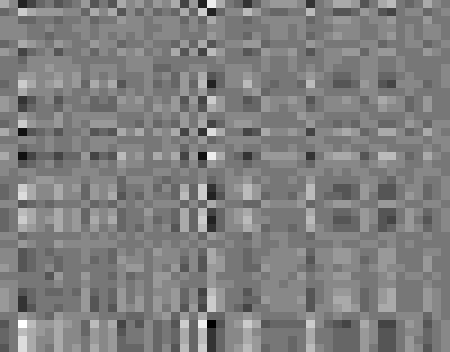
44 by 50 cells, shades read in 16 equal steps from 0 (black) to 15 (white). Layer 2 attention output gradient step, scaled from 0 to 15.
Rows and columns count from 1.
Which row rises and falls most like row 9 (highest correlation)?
23
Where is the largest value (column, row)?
3, 41
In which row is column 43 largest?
20
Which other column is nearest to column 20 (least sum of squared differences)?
1
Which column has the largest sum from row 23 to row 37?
7
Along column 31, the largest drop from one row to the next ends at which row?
2
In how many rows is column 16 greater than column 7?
19
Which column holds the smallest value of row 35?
6
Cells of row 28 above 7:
23
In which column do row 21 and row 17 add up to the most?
24
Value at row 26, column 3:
5
